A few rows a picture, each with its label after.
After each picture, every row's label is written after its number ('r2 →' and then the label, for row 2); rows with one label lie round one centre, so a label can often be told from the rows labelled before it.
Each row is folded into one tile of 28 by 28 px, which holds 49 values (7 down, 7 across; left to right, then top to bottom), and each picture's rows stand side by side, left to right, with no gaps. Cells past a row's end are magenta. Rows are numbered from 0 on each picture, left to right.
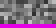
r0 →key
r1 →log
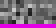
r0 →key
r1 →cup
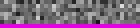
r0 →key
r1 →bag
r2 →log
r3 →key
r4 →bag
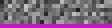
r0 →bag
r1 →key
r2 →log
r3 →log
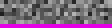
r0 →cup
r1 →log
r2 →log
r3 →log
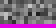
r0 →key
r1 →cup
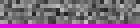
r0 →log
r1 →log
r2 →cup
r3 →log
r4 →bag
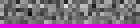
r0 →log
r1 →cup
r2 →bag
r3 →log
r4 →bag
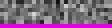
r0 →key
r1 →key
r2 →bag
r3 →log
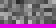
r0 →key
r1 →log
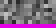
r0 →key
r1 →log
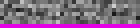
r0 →log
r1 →cup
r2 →log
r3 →key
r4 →cup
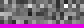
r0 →key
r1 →cup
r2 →bag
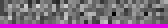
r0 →bag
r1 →bag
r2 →bag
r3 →key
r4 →cup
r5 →log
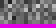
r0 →bag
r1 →bag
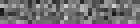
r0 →cup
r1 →bag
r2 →bag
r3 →log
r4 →cup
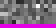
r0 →key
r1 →bag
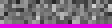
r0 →log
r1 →bag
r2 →key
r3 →bag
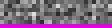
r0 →log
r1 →key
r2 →cup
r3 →bag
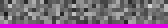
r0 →bag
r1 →key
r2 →log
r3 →key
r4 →key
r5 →bag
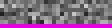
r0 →cup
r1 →key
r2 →log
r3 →cup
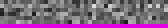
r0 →cup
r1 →log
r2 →key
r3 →bag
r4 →key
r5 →bag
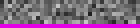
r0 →bag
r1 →key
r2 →cup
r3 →log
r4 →key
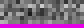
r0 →log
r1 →cup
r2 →bag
